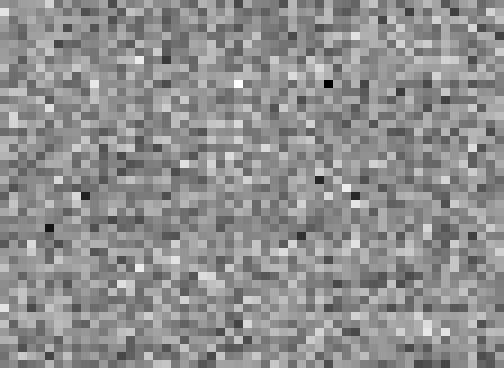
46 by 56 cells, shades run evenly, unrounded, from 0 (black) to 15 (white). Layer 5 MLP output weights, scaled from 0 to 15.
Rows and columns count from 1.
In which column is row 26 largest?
40
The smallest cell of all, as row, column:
11, 37
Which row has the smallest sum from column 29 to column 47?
35
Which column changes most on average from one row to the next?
53
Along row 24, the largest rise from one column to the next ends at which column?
39
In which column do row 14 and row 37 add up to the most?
15
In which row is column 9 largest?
25
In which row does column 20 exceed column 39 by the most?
16
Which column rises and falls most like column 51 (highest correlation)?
20
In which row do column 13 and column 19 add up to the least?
3
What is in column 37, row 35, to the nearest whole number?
7
